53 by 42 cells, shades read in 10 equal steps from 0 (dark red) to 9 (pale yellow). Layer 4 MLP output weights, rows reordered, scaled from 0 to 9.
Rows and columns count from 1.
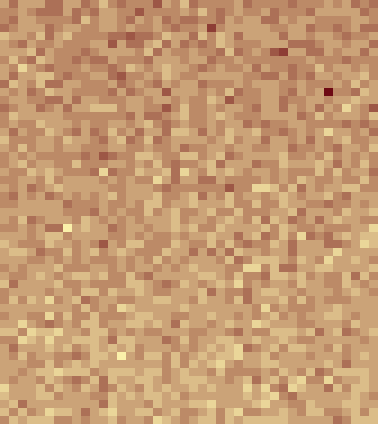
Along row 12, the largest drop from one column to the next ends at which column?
37
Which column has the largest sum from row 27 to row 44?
31
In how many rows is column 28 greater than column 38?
13
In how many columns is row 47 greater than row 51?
17
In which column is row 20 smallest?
12
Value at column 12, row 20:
3
